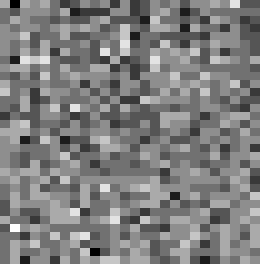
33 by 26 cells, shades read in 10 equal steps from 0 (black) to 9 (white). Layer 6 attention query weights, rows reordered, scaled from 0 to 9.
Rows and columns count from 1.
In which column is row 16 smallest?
12
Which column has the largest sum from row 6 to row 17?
3
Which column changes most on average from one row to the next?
11
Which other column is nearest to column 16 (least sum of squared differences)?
22
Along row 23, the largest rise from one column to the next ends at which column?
7
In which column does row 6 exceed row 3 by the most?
13
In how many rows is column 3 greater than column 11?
13
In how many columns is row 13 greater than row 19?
11
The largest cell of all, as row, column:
29, 2
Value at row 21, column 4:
6
